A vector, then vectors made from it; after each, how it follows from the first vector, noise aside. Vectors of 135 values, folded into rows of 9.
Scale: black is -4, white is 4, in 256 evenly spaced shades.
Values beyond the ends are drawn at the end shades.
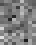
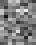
wrapped around.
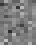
partly zeroed.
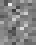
reversed, negated, partly zeroed.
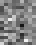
sign-scrambled.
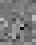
reversed, partly zeroed.
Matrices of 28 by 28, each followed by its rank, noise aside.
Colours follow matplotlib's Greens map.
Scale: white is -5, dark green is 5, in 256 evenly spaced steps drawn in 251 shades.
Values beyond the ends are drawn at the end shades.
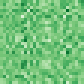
four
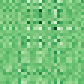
two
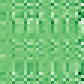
two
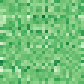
four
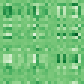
two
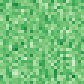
six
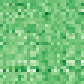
four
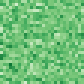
six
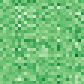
four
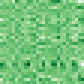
four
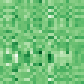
three
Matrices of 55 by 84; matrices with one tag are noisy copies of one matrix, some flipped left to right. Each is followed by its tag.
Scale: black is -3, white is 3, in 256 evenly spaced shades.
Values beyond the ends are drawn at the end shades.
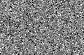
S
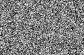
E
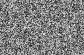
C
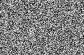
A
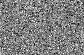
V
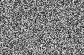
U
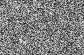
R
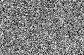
U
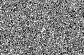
A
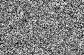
E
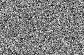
S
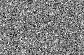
R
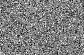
V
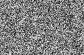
U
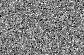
A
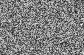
E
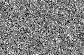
C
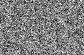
U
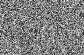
A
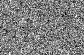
U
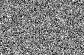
U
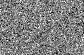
V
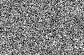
S
